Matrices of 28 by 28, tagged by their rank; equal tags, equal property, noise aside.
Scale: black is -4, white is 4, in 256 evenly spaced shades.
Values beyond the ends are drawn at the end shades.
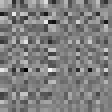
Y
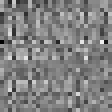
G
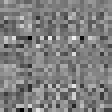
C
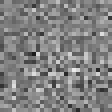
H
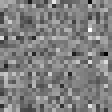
H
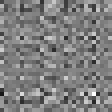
C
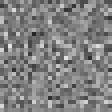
H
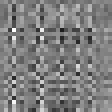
Y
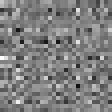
G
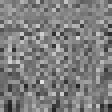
H
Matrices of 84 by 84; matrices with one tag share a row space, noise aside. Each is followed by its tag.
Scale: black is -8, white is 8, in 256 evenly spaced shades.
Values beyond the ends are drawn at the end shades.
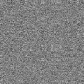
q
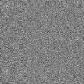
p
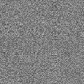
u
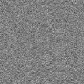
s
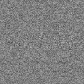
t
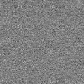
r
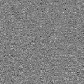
q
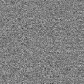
r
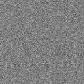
s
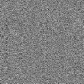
p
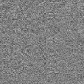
r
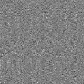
s
